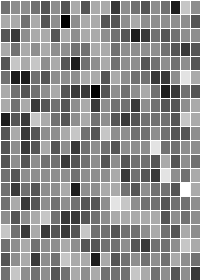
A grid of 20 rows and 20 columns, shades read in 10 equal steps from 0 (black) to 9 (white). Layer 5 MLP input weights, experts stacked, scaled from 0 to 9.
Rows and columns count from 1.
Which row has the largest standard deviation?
6
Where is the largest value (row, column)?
14, 19
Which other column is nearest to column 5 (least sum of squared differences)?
11
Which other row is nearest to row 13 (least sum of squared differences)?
12
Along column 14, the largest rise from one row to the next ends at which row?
4
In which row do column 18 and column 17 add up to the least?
7
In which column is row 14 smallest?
8
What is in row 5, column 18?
4
